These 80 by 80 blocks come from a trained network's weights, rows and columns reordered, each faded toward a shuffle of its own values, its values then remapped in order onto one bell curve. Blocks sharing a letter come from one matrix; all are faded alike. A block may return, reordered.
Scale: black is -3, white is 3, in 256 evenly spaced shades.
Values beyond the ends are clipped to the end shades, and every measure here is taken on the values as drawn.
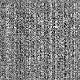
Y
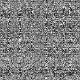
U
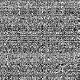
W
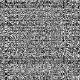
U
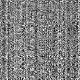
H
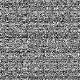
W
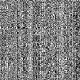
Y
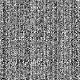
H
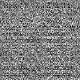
W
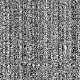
Y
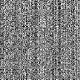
H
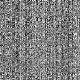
H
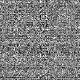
W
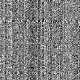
H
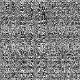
U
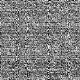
U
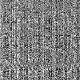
Y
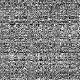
W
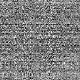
W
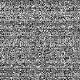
U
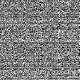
U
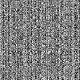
Y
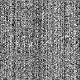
H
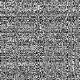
U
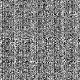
H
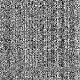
Y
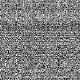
U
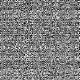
U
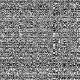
W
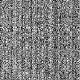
H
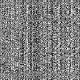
Y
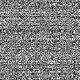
U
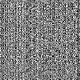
H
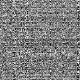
U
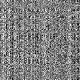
Y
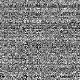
W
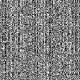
Y
